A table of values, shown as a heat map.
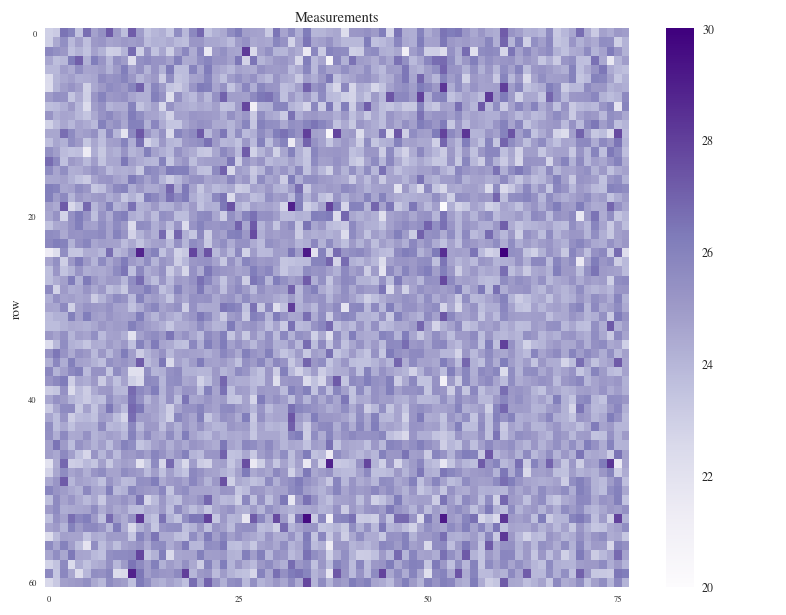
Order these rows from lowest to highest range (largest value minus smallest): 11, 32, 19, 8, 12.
32, 12, 8, 11, 19
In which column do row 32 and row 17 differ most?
49
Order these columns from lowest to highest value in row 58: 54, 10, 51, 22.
22, 10, 54, 51
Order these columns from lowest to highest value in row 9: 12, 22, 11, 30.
30, 22, 12, 11
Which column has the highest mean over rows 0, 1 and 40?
60
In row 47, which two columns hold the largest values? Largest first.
37, 74
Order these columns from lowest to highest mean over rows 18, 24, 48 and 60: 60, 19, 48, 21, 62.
48, 62, 21, 19, 60
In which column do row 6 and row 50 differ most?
52
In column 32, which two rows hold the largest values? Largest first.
19, 30
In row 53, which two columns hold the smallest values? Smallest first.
37, 26
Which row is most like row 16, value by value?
9
